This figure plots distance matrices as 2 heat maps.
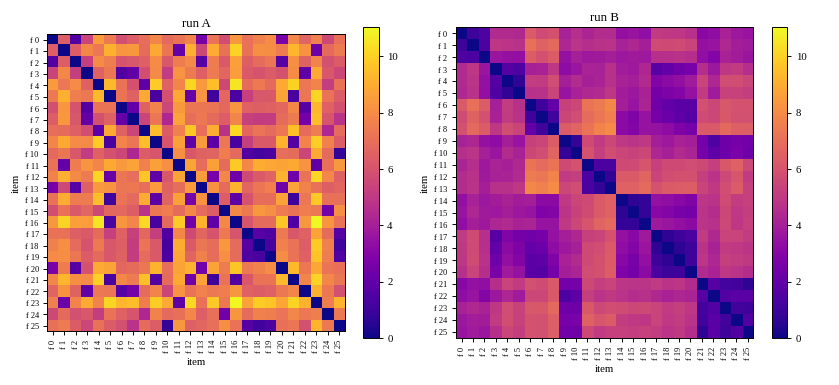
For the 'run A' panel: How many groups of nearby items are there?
7
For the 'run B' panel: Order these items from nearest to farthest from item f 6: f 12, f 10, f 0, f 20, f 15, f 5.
f 20, f 15, f 5, f 10, f 0, f 12
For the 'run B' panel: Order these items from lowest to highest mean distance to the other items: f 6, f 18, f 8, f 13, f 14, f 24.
f 18, f 14, f 24, f 6, f 8, f 13
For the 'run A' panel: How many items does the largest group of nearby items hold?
6
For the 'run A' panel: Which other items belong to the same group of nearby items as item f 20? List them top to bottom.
f 0, f 2, f 13
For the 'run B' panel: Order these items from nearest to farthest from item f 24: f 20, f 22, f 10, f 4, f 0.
f 22, f 10, f 0, f 20, f 4
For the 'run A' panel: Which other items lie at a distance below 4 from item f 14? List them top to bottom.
f 5, f 9, f 12, f 16, f 21
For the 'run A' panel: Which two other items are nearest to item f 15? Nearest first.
f 24, f 8
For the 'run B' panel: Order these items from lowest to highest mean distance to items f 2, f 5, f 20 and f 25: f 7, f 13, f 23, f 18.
f 18, f 23, f 7, f 13
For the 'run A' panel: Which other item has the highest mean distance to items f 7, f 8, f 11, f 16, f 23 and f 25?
f 20
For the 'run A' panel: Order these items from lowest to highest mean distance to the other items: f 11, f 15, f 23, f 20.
f 15, f 20, f 11, f 23
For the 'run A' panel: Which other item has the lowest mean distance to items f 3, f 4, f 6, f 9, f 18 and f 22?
f 7
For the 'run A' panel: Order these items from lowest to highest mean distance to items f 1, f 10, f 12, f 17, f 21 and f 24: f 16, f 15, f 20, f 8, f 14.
f 14, f 16, f 15, f 8, f 20
